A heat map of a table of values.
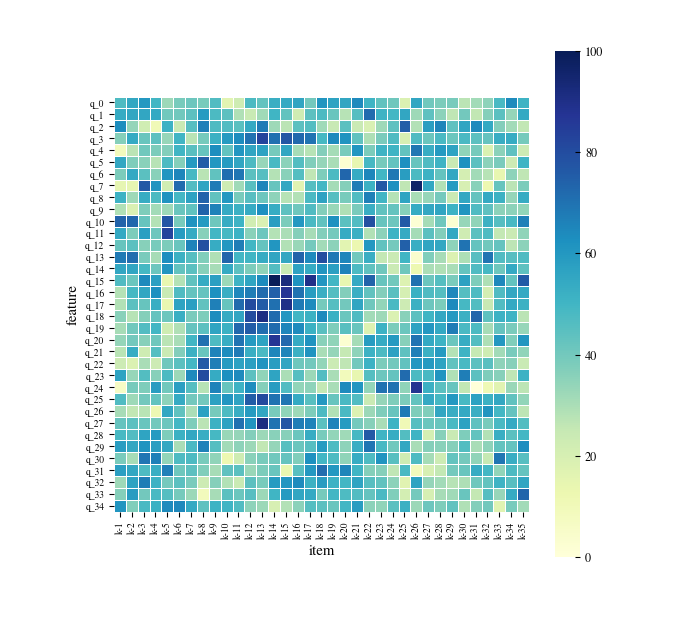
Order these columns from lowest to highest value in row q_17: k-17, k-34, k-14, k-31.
k-31, k-34, k-17, k-14
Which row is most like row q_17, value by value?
q_16
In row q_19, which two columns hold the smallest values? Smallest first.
k-22, k-5
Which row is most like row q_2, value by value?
q_26
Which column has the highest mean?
k-14
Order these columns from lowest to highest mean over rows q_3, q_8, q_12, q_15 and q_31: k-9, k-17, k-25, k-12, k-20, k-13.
k-20, k-25, k-9, k-12, k-13, k-17
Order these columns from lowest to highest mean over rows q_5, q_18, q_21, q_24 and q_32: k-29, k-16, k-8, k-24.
k-29, k-8, k-24, k-16
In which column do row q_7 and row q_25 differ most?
k-26
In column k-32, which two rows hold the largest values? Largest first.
q_13, q_26
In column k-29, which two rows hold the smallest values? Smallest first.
q_10, q_13
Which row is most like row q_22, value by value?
q_9
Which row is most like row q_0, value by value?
q_32
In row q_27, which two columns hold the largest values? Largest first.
k-13, k-15
